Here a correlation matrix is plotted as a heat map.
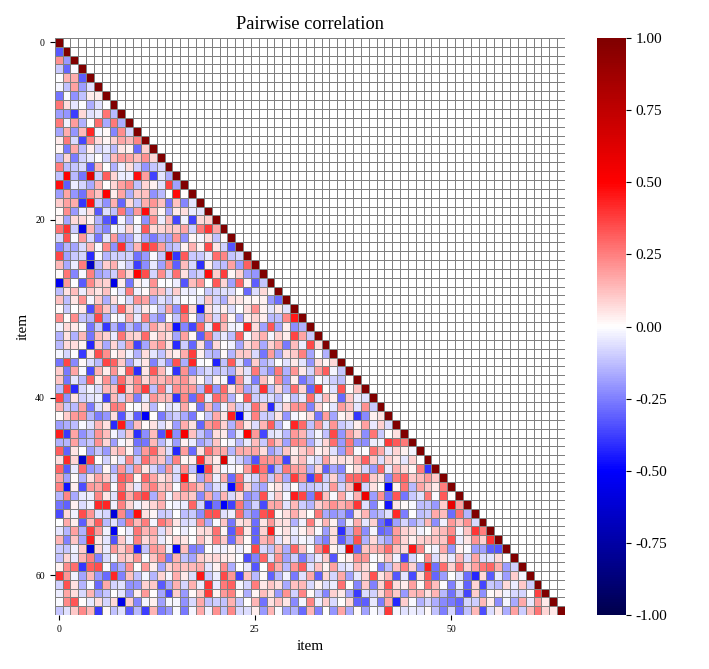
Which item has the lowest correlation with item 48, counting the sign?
18
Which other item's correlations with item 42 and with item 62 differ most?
11
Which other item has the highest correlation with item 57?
37
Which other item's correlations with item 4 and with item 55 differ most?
15
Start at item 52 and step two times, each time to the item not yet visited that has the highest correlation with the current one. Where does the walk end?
38
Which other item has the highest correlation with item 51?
39
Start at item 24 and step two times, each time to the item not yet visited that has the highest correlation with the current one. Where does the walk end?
44
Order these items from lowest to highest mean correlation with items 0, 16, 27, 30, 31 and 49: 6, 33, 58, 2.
58, 6, 2, 33
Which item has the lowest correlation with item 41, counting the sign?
27
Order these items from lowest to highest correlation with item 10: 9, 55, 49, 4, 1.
9, 49, 1, 55, 4
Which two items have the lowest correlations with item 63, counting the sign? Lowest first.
8, 43
